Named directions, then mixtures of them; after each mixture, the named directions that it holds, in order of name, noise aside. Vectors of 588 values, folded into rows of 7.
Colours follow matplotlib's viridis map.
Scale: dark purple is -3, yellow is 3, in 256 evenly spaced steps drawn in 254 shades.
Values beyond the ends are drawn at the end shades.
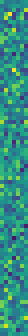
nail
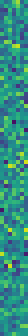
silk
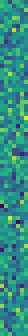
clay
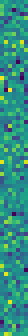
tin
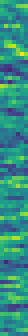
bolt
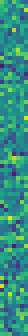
bolt, clay.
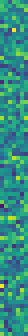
bolt, clay.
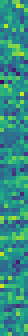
bolt, clay, silk.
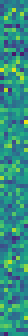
bolt, nail, tin.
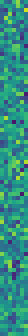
clay, nail, silk.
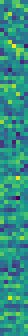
bolt, nail, silk.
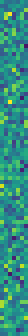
nail.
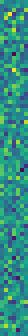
nail.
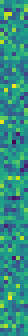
bolt, nail.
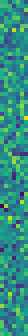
clay.
